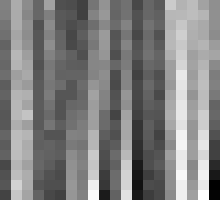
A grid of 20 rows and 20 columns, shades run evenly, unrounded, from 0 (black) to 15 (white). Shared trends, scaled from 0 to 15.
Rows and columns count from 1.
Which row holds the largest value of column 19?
20
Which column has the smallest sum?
13
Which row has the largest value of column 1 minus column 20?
19
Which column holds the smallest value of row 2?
8
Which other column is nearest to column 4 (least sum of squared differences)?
11
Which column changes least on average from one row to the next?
4
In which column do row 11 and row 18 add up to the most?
17
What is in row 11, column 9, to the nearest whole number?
9
